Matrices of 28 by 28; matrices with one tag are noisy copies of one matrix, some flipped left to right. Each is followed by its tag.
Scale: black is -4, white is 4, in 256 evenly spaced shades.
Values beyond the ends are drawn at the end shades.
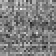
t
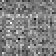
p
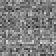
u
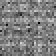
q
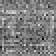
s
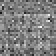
p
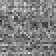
t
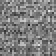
q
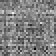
s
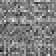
q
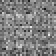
p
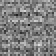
q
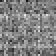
p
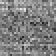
t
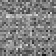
p
